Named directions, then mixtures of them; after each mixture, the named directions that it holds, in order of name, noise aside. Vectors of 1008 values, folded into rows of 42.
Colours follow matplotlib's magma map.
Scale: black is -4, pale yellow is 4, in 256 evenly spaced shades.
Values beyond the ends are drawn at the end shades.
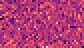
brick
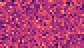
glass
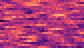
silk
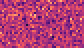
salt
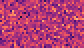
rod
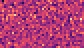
glass, rod, salt.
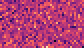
brick.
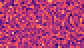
glass, salt.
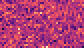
brick, silk.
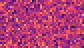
brick, glass.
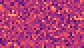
brick, rod, salt.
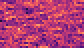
brick, glass, silk.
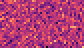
brick.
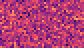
rod.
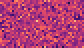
brick, glass, rod.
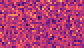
salt.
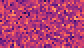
rod.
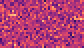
brick, rod, salt.
